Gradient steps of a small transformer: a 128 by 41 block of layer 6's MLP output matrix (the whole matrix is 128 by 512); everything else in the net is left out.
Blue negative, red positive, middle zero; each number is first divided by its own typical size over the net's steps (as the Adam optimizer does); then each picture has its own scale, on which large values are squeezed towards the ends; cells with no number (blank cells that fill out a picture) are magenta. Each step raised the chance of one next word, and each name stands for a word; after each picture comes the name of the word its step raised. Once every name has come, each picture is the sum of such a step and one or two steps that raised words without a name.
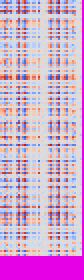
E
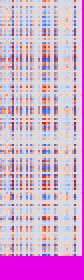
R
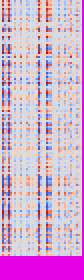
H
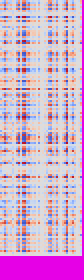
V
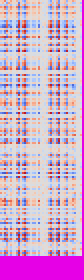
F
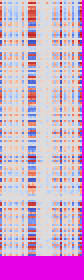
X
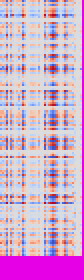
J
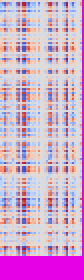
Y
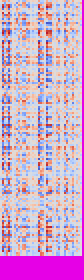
H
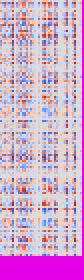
X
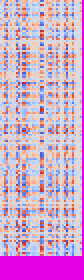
H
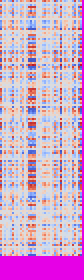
R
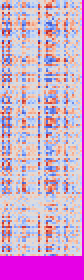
R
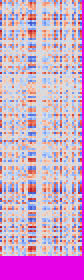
J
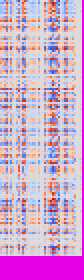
Y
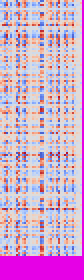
X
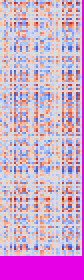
Y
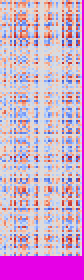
X
